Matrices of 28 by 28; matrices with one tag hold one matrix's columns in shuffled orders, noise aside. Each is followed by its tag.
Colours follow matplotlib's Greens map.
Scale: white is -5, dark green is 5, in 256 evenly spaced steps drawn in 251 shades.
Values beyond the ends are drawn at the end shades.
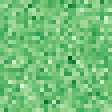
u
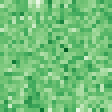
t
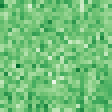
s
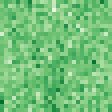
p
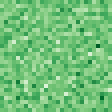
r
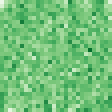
t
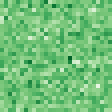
u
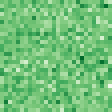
u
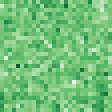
s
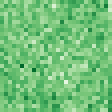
s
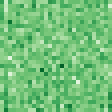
s
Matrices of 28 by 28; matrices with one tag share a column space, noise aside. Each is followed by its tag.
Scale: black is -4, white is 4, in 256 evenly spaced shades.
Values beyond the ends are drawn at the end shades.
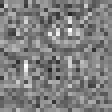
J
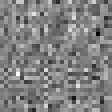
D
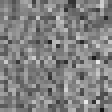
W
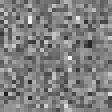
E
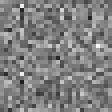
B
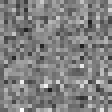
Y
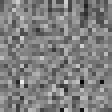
Y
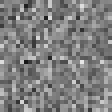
W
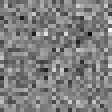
J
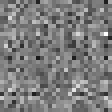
E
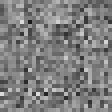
E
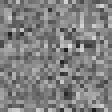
B
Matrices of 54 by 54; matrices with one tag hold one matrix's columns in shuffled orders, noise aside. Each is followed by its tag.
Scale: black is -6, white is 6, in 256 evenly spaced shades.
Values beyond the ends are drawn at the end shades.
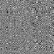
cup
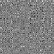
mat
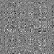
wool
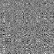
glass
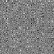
mat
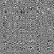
cup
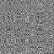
glass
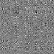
cup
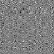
cup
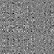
wool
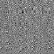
cup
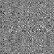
wool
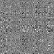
wool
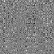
mat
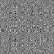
wool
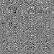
cup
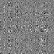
wool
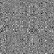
wool
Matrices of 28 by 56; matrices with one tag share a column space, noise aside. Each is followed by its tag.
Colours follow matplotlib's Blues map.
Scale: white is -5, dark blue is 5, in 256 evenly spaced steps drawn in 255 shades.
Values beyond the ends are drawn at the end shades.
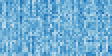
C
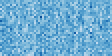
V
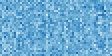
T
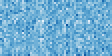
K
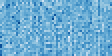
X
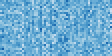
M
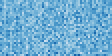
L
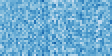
K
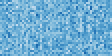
T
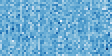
T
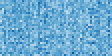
L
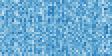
V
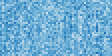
T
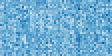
M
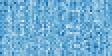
X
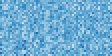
T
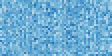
L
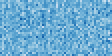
L
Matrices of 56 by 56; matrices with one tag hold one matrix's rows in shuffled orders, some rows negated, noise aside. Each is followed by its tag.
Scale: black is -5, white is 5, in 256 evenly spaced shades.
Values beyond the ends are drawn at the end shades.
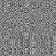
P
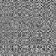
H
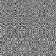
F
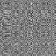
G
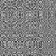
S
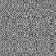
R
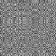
F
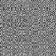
F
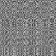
R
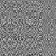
S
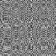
G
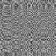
G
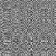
G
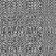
S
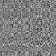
H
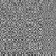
S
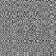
R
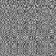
R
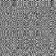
R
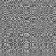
P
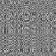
P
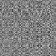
H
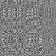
S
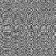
G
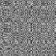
G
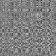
H
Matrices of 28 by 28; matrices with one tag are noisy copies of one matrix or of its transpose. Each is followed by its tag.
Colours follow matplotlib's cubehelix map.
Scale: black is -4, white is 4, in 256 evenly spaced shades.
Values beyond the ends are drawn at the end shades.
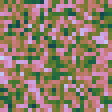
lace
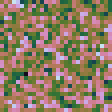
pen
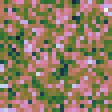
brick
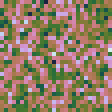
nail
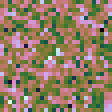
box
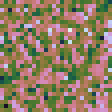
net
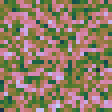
net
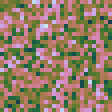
nail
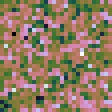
net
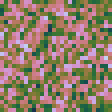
nail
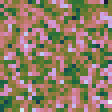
net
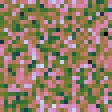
lace
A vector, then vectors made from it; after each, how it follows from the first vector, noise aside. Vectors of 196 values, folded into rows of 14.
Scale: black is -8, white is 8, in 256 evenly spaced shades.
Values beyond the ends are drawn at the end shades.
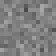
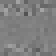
wrapped around, partly zeroed.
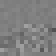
partly zeroed.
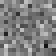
wrapped around, scaled up.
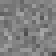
wrapped around.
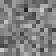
scaled up.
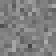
reversed.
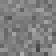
wrapped around.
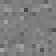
partly zeroed.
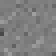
wrapped around, partly zeroed.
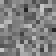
scaled up.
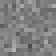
reversed.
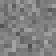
reversed.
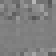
wrapped around, negated, partly zeroed.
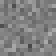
reversed.
